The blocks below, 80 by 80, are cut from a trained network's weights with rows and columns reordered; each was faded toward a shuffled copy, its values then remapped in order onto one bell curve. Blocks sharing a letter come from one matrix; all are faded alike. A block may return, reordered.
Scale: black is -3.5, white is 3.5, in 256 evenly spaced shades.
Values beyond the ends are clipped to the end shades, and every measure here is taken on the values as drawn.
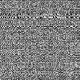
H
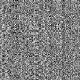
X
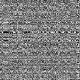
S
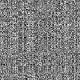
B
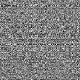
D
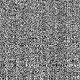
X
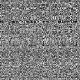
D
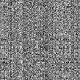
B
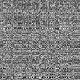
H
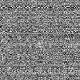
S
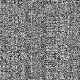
X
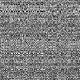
H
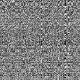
D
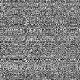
S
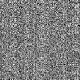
X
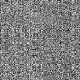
X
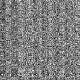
B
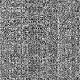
X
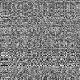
H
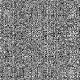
X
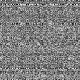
H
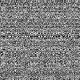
S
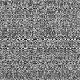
H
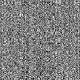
X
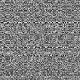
H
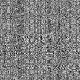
B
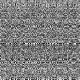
H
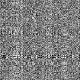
X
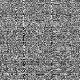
D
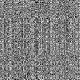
B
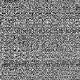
D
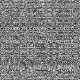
H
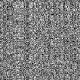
B
